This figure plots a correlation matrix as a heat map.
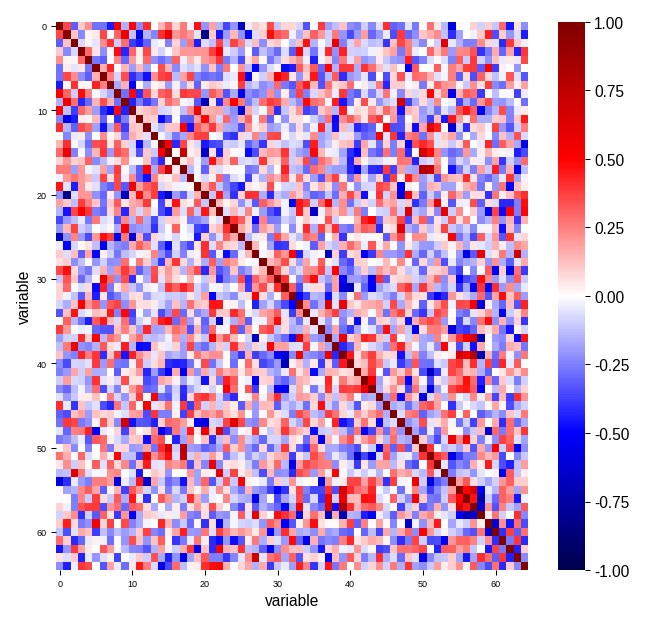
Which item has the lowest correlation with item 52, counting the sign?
32
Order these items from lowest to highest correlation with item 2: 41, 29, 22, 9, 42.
42, 29, 41, 9, 22
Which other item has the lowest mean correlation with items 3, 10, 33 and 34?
58
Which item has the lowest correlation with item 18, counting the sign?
12
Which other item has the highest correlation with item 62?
22
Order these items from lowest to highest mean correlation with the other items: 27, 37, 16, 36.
27, 36, 16, 37
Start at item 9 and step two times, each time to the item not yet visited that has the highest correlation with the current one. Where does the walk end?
24
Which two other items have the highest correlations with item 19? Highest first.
10, 0
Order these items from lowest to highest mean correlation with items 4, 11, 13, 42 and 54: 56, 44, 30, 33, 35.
35, 30, 33, 56, 44
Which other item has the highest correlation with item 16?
21
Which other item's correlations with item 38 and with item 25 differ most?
29
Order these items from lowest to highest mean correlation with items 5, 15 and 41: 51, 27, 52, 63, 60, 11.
27, 63, 60, 51, 11, 52
